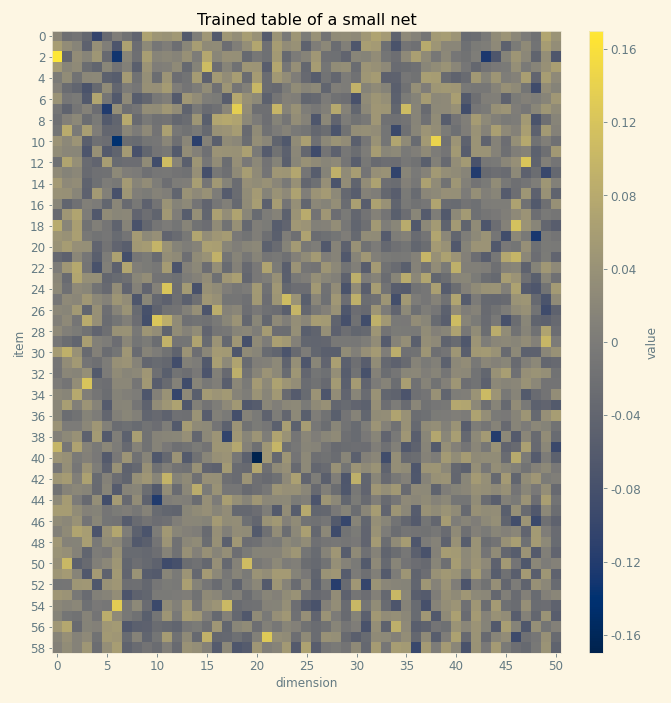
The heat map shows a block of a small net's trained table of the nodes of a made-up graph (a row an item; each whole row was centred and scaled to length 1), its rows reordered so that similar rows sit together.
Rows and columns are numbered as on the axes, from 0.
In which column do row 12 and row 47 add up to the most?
11
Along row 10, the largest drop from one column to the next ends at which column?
39
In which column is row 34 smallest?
12
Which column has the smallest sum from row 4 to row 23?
48
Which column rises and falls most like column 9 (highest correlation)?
31
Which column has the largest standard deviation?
6
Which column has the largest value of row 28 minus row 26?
49
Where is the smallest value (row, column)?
40, 20
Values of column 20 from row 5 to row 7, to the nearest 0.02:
0.1 0.02 -0.02
